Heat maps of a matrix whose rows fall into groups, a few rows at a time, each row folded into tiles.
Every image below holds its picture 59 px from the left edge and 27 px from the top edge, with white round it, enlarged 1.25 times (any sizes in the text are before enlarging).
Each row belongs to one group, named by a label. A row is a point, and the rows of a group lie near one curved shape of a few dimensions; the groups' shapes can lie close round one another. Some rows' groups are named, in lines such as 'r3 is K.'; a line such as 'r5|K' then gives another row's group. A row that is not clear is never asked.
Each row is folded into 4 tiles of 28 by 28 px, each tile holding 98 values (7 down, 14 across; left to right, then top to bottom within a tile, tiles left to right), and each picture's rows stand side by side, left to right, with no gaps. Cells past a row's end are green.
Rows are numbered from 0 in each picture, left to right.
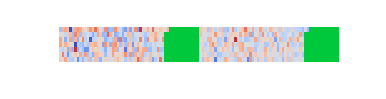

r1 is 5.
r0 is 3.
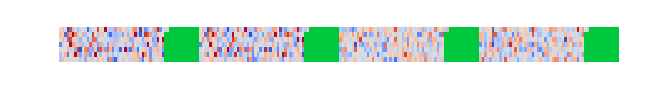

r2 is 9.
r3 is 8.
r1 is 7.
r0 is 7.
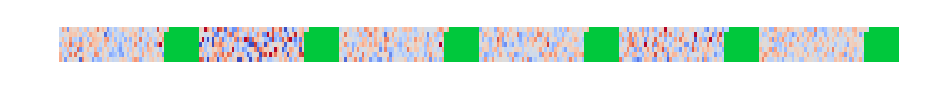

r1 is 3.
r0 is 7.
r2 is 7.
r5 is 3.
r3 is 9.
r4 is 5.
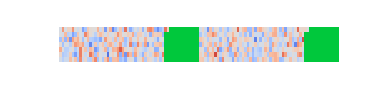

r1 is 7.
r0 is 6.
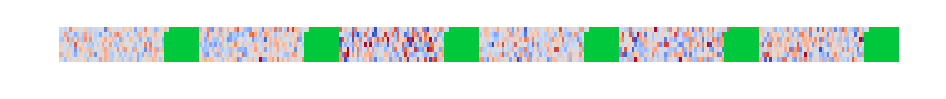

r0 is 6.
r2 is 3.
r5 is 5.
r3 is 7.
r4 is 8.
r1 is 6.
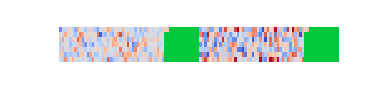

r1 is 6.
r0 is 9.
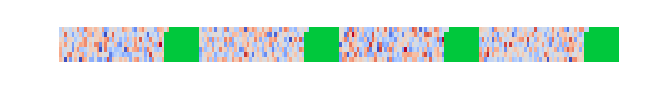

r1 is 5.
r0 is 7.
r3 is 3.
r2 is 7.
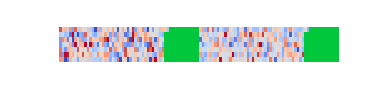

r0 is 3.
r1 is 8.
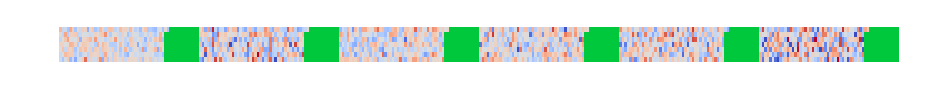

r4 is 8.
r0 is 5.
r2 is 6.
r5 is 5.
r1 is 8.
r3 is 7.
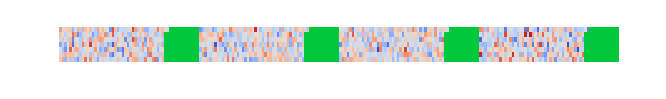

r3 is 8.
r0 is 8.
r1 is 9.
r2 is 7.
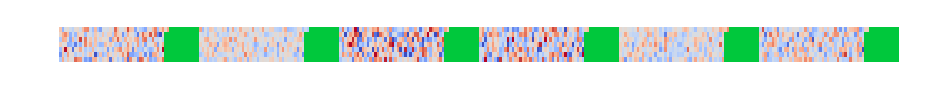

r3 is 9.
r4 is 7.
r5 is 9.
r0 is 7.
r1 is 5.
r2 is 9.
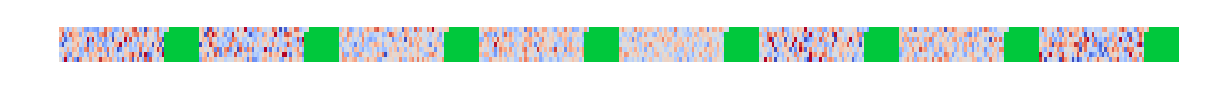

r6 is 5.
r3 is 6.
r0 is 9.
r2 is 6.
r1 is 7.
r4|3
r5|5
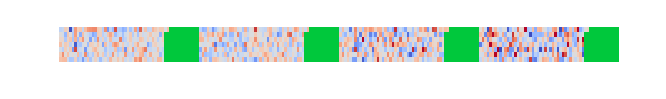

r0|3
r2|3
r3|7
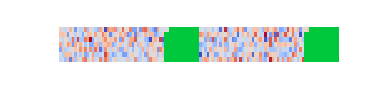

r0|5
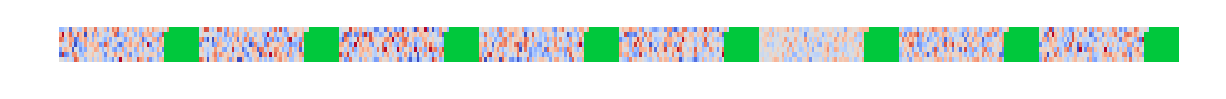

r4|6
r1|3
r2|6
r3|7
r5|7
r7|7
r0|8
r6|9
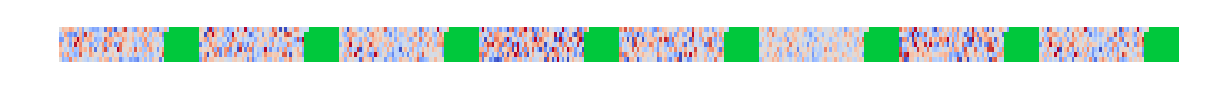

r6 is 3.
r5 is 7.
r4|3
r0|6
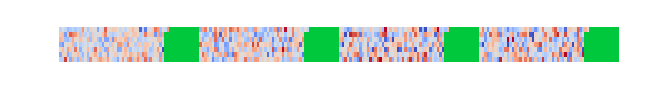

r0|9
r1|3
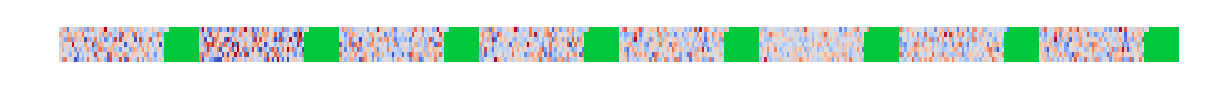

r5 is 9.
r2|7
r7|3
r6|8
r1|5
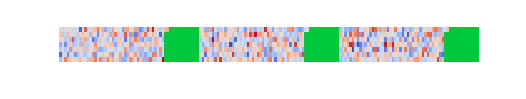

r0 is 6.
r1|8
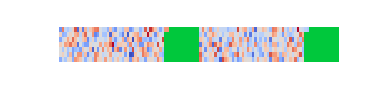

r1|7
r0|9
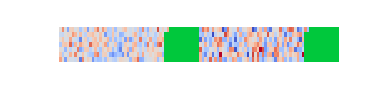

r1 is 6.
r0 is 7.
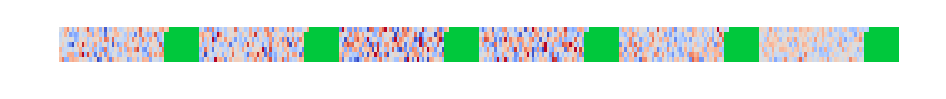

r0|7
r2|5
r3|6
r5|5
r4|7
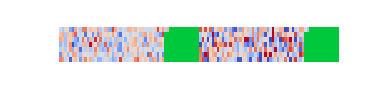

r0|8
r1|3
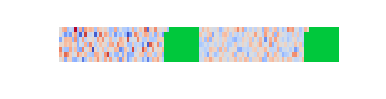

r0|3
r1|6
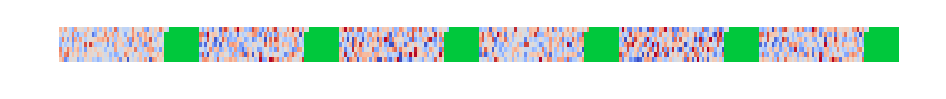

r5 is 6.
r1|6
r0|3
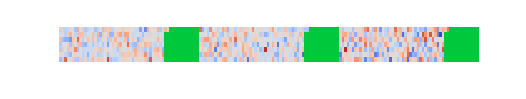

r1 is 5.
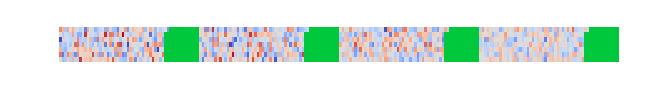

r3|6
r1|8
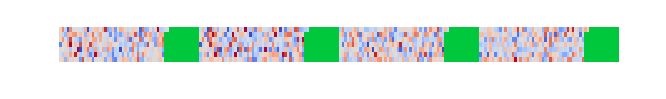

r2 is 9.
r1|7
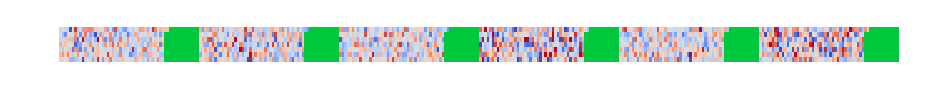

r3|3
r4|3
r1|5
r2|8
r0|3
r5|9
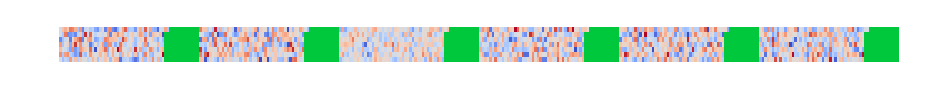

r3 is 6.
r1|3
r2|9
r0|6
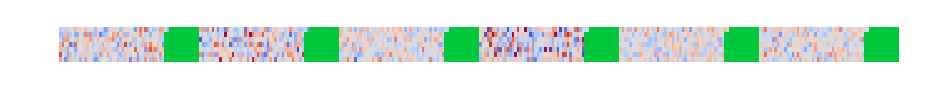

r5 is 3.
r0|6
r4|6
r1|8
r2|5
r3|7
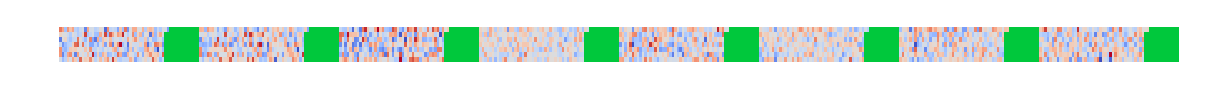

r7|3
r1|8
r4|8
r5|5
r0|8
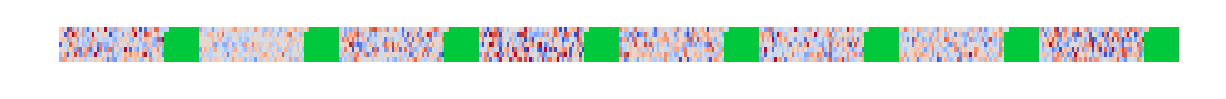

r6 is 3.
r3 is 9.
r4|3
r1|9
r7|9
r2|9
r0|7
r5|8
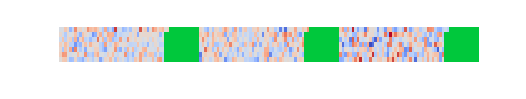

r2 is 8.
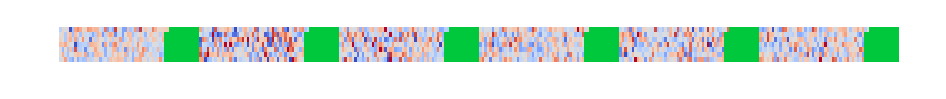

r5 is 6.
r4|8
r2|5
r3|8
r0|3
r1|3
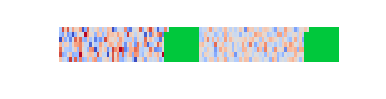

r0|6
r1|6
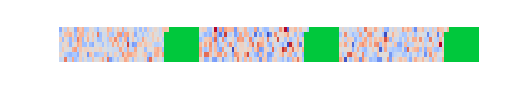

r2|7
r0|9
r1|3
